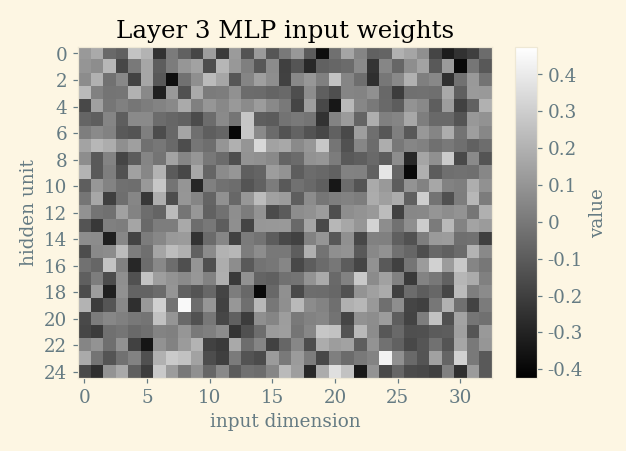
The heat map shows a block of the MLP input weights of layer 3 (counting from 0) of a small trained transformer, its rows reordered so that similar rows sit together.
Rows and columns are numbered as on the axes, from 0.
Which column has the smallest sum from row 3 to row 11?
20
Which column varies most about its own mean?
30
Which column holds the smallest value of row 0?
19
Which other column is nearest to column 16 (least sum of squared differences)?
15
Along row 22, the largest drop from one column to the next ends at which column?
10
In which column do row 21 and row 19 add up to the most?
8
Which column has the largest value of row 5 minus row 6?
12
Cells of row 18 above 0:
11
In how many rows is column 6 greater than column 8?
10
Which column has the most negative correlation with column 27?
3
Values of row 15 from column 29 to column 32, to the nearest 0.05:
-0.1 -0.05 0.2 0.05
